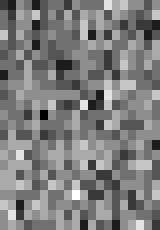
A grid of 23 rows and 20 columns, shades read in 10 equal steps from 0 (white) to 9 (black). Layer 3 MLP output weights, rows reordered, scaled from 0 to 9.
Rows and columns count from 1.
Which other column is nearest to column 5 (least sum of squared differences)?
19
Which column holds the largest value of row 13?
13
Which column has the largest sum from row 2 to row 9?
8
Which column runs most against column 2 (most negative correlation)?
15
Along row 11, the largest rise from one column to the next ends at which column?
12
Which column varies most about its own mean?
14
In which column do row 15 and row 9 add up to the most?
20
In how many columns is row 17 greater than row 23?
6
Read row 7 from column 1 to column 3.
5 5 6
